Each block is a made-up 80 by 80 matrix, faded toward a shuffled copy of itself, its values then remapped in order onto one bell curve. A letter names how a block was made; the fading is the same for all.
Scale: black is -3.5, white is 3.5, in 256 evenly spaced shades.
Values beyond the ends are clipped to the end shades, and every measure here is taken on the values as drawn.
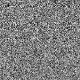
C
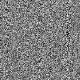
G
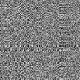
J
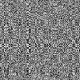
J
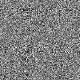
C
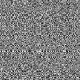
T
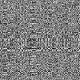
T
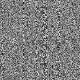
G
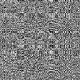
J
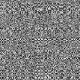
T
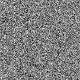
G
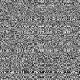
T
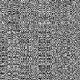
J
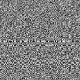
T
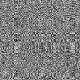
J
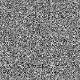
C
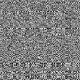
T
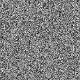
G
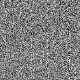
G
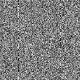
G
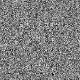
C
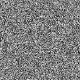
C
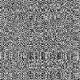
J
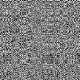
J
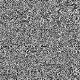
C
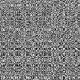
J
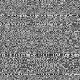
T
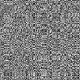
J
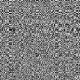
J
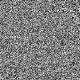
C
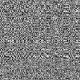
T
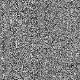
G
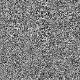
C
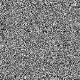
C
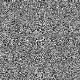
C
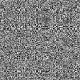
T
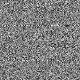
C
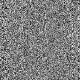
G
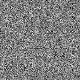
C
